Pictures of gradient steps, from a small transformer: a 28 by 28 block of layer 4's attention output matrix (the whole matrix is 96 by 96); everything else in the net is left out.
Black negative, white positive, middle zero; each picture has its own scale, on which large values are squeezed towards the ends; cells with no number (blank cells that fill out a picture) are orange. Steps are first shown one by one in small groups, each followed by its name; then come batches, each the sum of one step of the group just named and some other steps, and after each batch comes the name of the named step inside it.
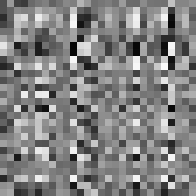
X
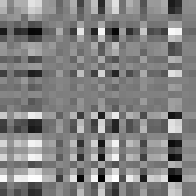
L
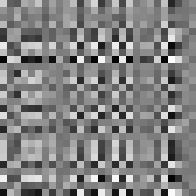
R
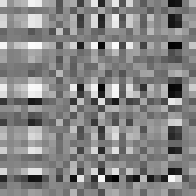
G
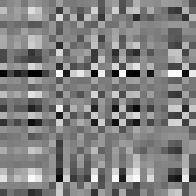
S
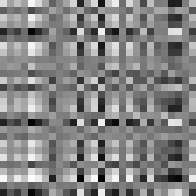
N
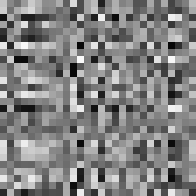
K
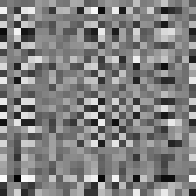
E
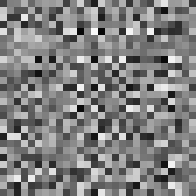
S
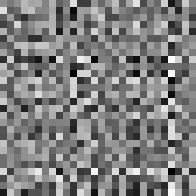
K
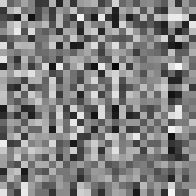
K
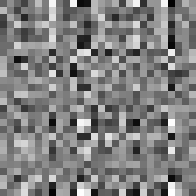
K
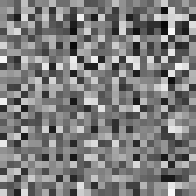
E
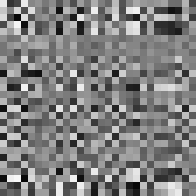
S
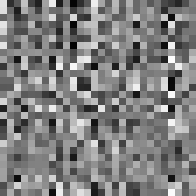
E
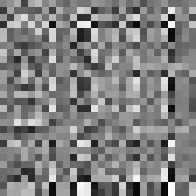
X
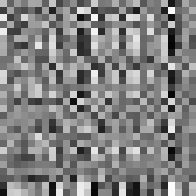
G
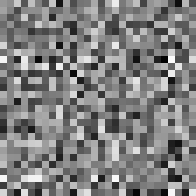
L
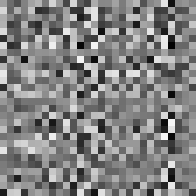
K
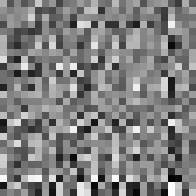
L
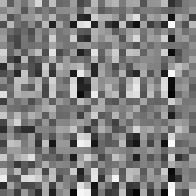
L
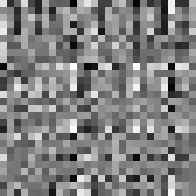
G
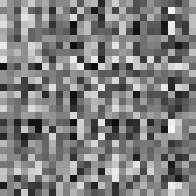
N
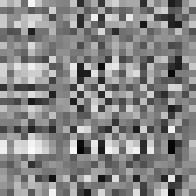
N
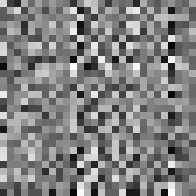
R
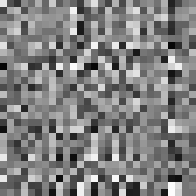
R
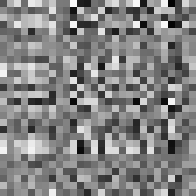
N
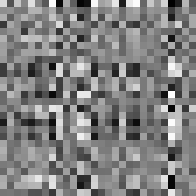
S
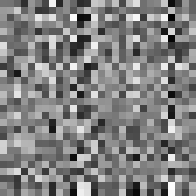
X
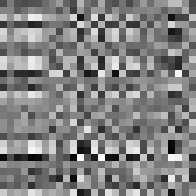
S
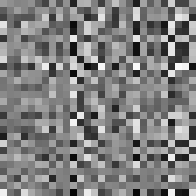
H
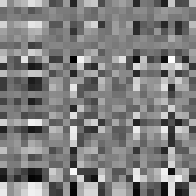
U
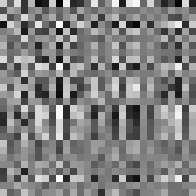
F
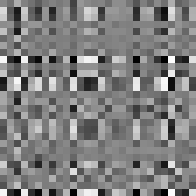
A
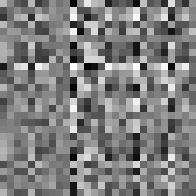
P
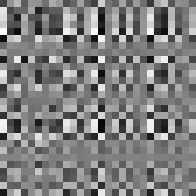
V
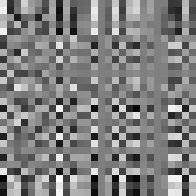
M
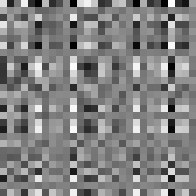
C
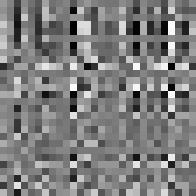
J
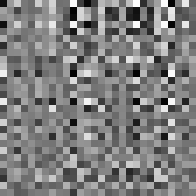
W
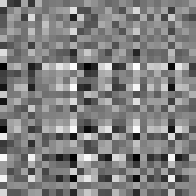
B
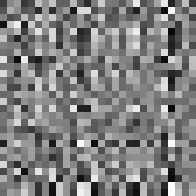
W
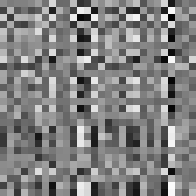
H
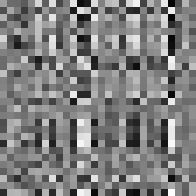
W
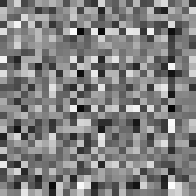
V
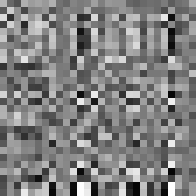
U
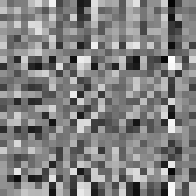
U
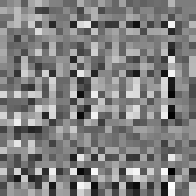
U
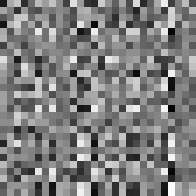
W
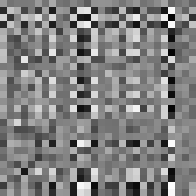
H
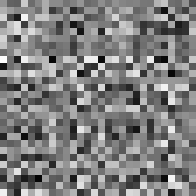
J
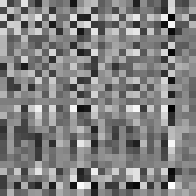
C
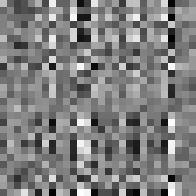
P
